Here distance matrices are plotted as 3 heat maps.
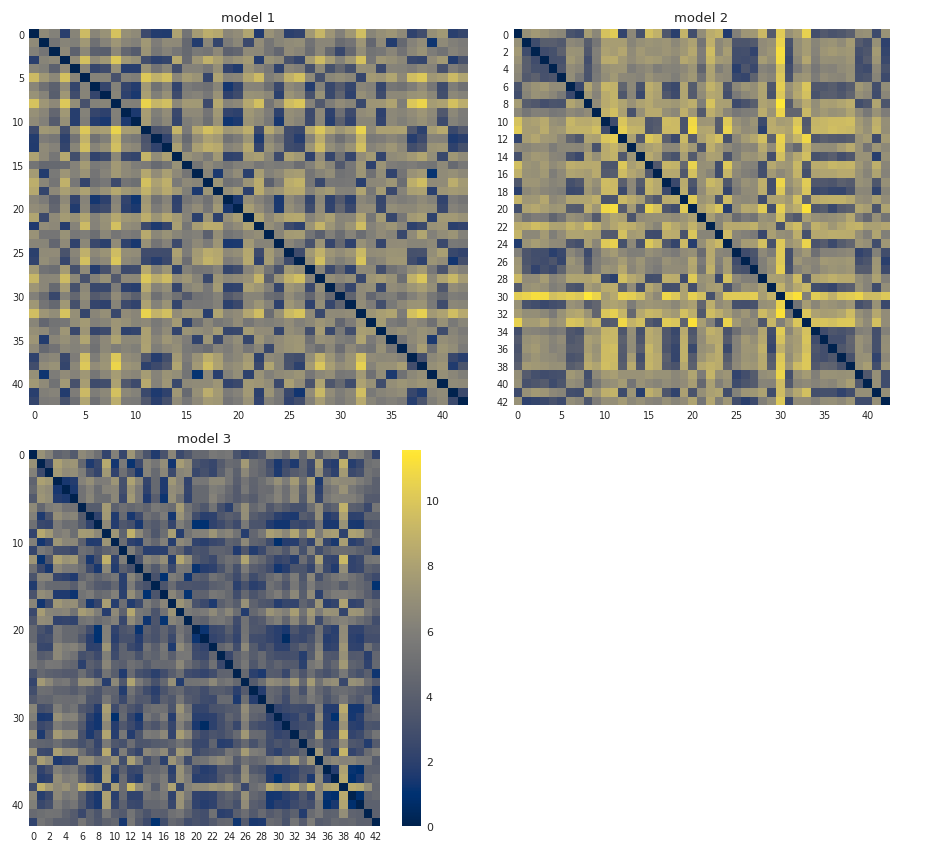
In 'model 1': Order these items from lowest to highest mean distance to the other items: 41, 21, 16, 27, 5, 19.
19, 27, 41, 16, 21, 5
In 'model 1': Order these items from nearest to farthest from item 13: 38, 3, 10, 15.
3, 38, 15, 10
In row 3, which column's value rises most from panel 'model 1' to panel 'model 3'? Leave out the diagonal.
12
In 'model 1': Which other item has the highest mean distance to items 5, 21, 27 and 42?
11
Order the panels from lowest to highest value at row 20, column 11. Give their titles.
model 3, model 1, model 2
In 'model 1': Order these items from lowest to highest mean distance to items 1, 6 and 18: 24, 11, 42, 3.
24, 42, 3, 11
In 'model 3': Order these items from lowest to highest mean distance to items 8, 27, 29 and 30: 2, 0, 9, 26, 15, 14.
2, 15, 14, 0, 26, 9
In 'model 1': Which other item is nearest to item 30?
2
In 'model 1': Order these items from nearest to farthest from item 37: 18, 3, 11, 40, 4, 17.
3, 11, 4, 40, 18, 17
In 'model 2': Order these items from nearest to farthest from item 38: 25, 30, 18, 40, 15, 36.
18, 36, 25, 40, 15, 30
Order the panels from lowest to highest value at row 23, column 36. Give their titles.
model 1, model 3, model 2
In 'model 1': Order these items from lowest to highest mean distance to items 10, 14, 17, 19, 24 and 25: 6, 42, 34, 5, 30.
6, 34, 30, 42, 5
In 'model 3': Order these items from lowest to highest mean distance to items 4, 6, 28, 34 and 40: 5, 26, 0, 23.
23, 5, 0, 26
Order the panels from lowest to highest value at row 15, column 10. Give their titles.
model 2, model 3, model 1
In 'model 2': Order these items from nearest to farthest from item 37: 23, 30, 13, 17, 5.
17, 5, 13, 23, 30
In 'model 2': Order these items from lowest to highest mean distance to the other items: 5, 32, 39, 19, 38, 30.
5, 39, 38, 19, 32, 30
